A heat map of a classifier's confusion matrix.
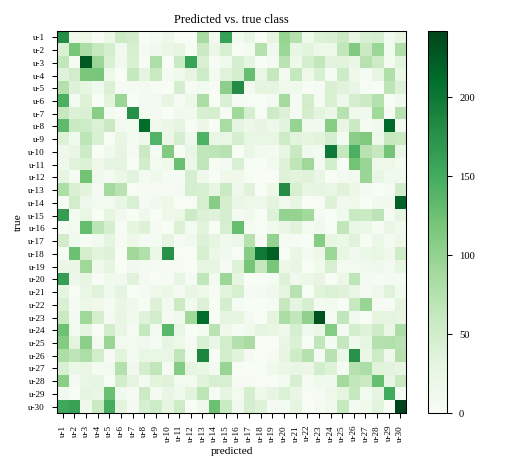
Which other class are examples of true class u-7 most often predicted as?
u-4
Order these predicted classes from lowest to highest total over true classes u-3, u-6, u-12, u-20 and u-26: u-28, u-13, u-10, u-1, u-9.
u-10, u-9, u-28, u-13, u-1
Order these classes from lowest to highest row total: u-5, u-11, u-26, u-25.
u-5, u-11, u-25, u-26
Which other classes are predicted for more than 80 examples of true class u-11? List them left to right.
u-22, u-26, u-27
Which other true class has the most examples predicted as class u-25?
u-28
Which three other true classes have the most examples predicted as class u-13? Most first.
u-23, u-26, u-9
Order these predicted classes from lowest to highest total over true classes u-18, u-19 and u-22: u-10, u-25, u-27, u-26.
u-25, u-26, u-27, u-10
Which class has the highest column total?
u-1
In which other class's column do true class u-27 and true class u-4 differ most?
u-17
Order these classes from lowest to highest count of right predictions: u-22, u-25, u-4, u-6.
u-22, u-25, u-6, u-4
